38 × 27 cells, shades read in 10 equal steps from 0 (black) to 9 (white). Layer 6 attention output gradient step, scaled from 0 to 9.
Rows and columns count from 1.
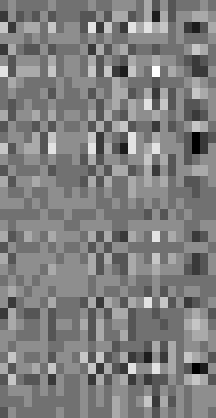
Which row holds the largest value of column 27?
3
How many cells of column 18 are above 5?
1
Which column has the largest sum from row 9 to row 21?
19
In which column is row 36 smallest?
20
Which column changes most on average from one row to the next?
25
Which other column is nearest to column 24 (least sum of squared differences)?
13
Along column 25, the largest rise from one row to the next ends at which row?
35
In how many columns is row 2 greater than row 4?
9
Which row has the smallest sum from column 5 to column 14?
2
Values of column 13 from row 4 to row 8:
4 6 3 3 4
